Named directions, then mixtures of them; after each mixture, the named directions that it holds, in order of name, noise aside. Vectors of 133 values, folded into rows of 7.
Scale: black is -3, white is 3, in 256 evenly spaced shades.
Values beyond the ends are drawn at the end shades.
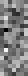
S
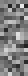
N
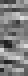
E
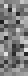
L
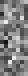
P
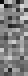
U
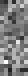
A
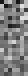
U.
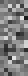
N, P.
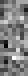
E, P.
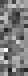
A, S.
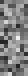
N, P.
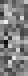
P.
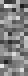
E, U.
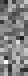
A.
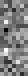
E, N, S.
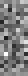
L.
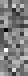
N, S.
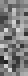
A, L, S.
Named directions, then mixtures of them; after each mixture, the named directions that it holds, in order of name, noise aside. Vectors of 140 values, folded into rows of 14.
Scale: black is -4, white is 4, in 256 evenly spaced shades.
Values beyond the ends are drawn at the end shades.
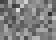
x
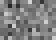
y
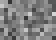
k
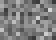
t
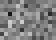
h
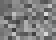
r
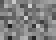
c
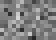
h, t.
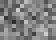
r, x.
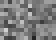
c, h, k.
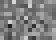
c, y.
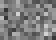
k, r, t.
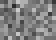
t, x.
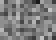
t.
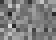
h, k, y.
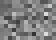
r.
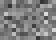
r, y.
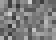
k, y.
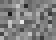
h.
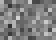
t, y.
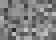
k, r.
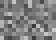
c, r, y.
